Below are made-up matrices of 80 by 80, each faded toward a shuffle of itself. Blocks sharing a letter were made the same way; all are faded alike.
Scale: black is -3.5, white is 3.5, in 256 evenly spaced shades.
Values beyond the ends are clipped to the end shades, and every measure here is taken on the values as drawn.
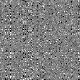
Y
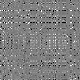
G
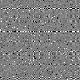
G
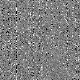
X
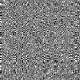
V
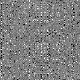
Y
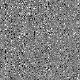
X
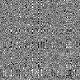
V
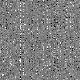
Y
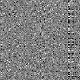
V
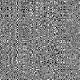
V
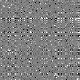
G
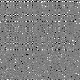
G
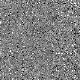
X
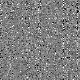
X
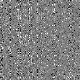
Y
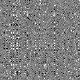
Y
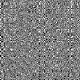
V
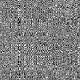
V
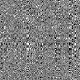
V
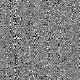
X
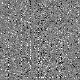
X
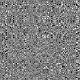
V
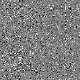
X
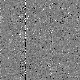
X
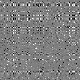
G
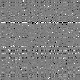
G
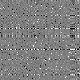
G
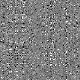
Y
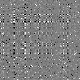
G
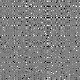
G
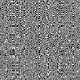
V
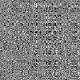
V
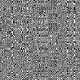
V
